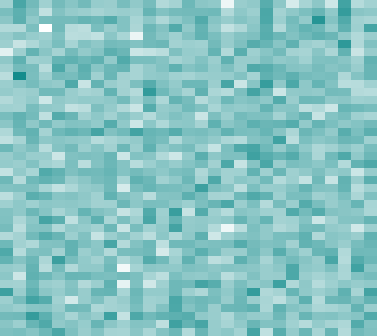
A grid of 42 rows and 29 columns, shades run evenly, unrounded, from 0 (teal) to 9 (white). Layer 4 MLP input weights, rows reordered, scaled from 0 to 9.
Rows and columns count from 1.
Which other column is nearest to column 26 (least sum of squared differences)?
24
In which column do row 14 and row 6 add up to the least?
27
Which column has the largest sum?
10
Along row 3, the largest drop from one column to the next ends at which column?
25
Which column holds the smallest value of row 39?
14
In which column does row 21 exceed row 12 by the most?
12
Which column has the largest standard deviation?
4
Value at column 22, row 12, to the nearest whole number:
7
